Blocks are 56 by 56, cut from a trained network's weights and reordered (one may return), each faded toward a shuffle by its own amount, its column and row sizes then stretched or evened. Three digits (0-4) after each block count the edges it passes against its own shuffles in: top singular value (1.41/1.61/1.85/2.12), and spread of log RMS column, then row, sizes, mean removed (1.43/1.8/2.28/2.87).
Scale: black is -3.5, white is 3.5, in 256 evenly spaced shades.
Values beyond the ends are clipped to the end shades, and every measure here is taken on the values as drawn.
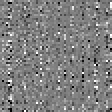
0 4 1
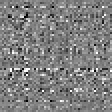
3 3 4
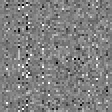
0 3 1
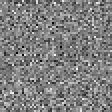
3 0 2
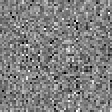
3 1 0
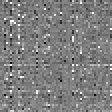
1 3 0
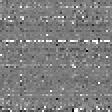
3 1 3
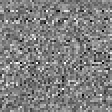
2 0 3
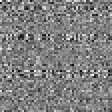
4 0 4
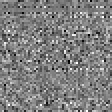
1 1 4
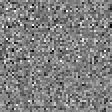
0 1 2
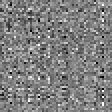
4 3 2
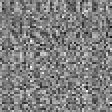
4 2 2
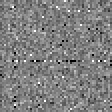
1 1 1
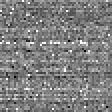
3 1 1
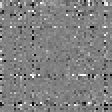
2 3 3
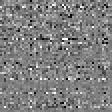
0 2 4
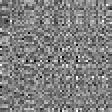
4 1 2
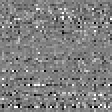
1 1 4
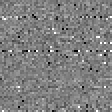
1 0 2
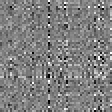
3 3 2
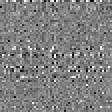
3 1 3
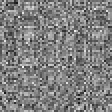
4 0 2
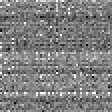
4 3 1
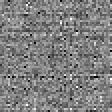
1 3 1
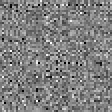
3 1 2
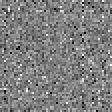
0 1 0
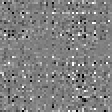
0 3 3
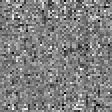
1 2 2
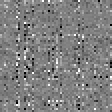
0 4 2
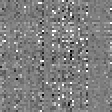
0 4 0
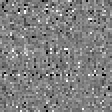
2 1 1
